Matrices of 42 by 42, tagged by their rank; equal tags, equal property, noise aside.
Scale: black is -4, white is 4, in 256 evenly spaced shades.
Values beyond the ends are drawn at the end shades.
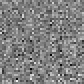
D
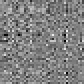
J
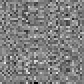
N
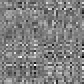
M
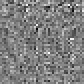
N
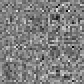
D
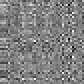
M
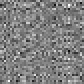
J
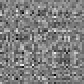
M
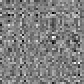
M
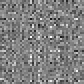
J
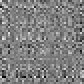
M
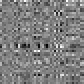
M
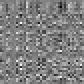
M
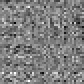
J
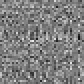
N
